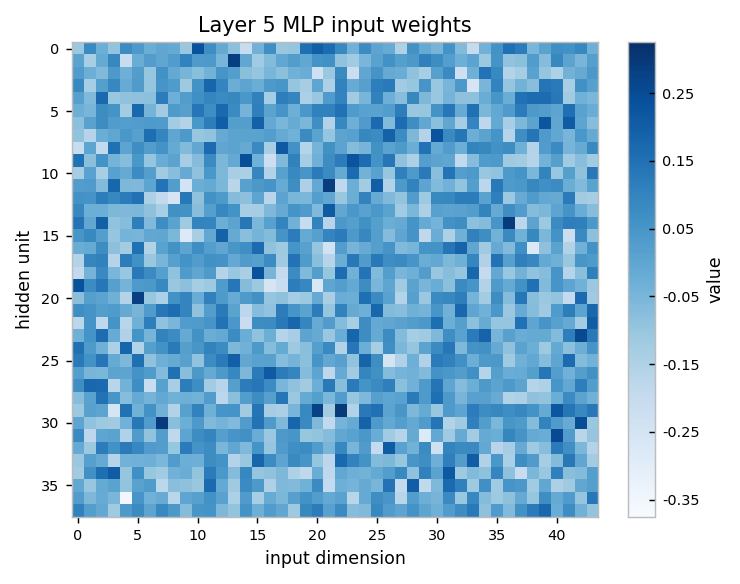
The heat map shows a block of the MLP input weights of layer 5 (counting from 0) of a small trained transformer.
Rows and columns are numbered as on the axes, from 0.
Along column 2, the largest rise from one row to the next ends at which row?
23
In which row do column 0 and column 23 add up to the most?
9
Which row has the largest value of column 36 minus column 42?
31
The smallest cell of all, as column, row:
4, 36
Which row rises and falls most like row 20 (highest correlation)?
16
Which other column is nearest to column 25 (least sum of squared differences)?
35
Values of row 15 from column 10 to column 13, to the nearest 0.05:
-0.15 0 0.2 0
